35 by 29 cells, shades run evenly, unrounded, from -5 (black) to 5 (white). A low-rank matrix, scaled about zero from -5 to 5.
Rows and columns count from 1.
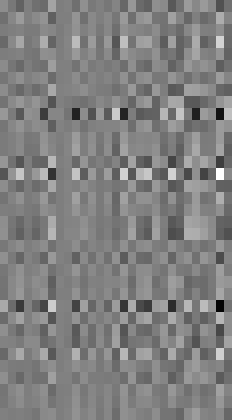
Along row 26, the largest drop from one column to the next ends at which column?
28
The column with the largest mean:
25
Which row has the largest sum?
15
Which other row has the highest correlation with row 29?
10
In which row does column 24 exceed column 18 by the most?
26
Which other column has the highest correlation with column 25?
9
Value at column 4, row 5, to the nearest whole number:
0
